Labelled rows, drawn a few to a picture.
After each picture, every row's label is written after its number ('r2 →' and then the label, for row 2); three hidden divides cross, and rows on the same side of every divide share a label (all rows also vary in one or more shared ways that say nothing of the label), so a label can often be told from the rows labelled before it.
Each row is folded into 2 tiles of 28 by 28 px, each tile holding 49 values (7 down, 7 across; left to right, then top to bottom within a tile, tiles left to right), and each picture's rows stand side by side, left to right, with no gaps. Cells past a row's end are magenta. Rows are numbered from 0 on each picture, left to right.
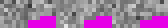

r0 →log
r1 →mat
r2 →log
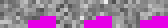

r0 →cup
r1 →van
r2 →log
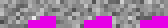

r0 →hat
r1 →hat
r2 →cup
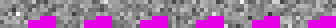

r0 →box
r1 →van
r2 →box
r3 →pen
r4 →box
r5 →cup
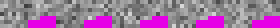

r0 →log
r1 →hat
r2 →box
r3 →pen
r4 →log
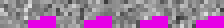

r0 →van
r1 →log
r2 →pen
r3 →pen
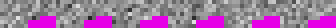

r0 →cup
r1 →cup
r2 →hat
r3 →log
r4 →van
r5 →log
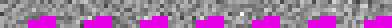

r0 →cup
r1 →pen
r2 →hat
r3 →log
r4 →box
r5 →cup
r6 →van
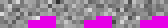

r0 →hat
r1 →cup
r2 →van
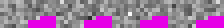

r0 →box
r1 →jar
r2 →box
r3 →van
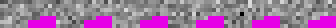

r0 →cup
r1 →cup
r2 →cup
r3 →van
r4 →mat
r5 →hat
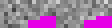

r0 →box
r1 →hat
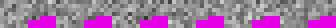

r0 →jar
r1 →cup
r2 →cup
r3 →cup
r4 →mat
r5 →log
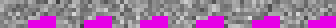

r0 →box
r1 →log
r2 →van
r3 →box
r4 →mat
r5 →box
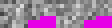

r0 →log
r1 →cup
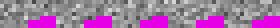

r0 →mat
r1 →cup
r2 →log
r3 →box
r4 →mat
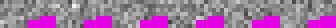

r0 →cup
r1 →log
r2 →jar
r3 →hat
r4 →jar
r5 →log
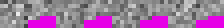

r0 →log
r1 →log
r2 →log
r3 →log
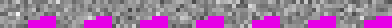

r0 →box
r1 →hat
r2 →pen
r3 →jar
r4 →van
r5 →pen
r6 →mat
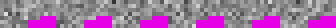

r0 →mat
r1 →hat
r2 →cup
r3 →van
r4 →mat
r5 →mat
